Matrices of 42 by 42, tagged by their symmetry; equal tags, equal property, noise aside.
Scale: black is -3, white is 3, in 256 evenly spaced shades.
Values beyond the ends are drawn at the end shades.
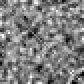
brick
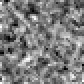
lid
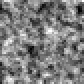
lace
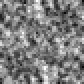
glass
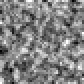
lid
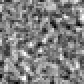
lace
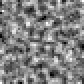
glass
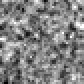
lid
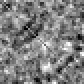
brick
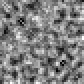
brick
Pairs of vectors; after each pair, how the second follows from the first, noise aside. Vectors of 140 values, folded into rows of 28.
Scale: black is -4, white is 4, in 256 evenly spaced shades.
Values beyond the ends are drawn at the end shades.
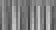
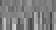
wrapped around, partly zeroed.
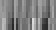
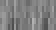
shrunk.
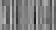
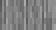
wrapped around, negated, shrunk.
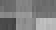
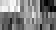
reversed, scaled up.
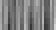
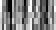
reversed, scaled up.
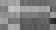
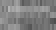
shrunk.
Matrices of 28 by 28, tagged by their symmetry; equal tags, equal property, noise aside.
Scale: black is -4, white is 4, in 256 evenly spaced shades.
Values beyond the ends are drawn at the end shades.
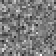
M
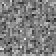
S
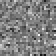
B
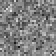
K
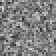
B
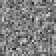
B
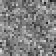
B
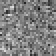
B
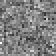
S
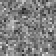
B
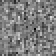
M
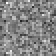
M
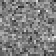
S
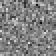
S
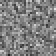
B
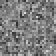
K
